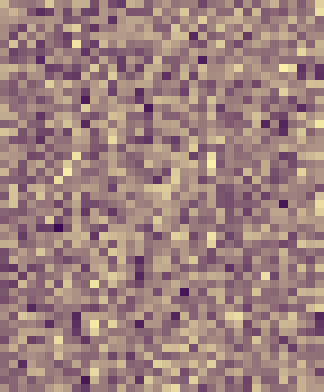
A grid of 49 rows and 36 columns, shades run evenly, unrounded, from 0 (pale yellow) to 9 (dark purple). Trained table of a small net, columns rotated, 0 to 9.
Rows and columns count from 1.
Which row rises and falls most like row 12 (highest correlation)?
48
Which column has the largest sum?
10
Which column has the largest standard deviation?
36
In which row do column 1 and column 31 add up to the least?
1
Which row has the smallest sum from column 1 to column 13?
44
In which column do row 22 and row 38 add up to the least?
8
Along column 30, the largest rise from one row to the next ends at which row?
16
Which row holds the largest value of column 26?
34
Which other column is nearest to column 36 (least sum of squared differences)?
9
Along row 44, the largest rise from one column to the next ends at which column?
22
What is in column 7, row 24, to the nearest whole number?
5
